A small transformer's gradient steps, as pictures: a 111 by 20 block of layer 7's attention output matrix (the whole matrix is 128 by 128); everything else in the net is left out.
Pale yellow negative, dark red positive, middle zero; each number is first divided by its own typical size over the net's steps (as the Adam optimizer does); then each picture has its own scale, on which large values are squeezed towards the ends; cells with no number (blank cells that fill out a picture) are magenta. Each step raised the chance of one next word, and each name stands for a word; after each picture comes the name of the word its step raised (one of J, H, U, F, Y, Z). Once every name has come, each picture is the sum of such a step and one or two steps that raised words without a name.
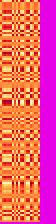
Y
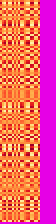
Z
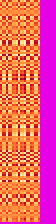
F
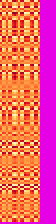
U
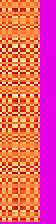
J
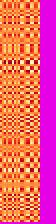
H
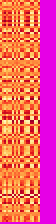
Y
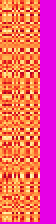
U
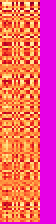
Z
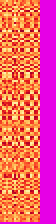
U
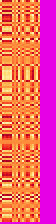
F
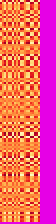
F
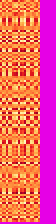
U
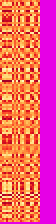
Y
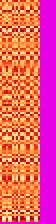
Y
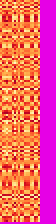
H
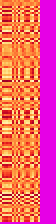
U
